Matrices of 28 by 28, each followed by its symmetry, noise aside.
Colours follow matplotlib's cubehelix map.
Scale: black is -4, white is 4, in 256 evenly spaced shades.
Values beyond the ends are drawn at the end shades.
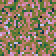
mirrored left to right.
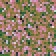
antisymmetric.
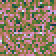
mirrored left to right.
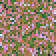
same after a half turn.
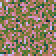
no symmetry.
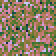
mirrored top to bottom.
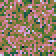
symmetric across the other diagonal.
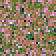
antisymmetric.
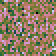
mirrored top to bottom.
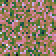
no symmetry.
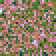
symmetric.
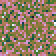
mirrored top to bottom.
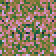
mirrored left to right.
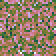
mirrored left to right.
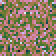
mirrored left to right.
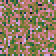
antisymmetric.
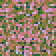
mirrored left to right.
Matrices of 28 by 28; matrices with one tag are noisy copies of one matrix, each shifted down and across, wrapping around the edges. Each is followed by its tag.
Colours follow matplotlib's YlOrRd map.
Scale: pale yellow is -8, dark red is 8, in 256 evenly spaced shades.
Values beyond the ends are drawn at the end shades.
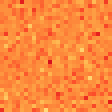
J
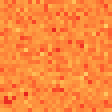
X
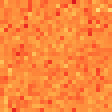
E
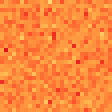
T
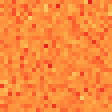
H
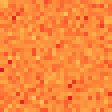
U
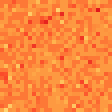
X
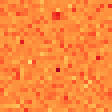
X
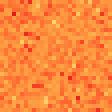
T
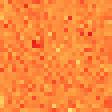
X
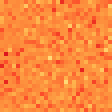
U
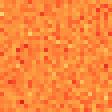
J
